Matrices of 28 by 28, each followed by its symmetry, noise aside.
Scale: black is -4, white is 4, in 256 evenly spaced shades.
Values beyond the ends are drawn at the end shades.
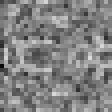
mirrored top to bottom.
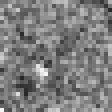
symmetric across the other diagonal.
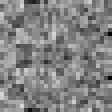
mirrored top to bottom.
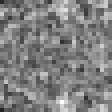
mirrored top to bottom.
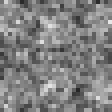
mirrored top to bottom.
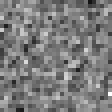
same after a half turn.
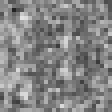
mirrored top to bottom.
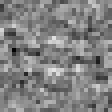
same after a half turn.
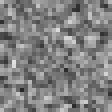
symmetric across the other diagonal.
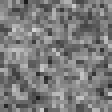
symmetric across the other diagonal.
